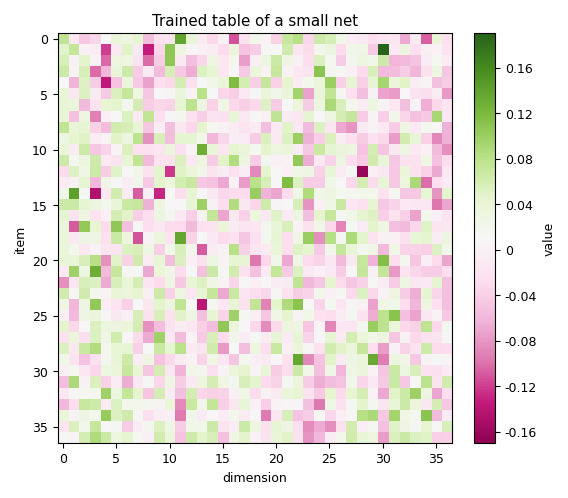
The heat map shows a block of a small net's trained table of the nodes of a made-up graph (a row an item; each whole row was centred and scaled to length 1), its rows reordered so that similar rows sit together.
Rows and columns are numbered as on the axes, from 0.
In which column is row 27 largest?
9
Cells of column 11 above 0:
18
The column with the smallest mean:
8
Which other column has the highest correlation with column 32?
33
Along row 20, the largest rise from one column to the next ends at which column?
30
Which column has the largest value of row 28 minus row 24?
13
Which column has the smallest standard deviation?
5
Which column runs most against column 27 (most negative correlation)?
7
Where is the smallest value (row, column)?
12, 28
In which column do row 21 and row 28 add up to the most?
3
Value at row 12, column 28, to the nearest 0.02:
-0.16
